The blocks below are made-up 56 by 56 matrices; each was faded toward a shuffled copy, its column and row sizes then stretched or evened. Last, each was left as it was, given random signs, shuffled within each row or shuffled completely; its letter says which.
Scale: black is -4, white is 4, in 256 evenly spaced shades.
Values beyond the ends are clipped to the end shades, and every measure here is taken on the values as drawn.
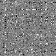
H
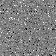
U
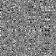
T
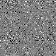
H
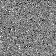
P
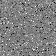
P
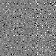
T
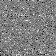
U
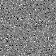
U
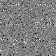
U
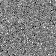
P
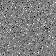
P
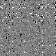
T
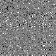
T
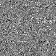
U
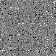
H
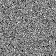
P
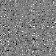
T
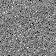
P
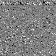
U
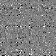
T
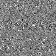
U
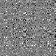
T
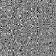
T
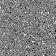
P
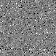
U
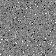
P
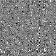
H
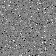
P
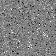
P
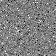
P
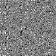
T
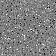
P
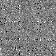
H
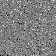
P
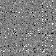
H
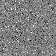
P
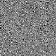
T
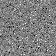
P
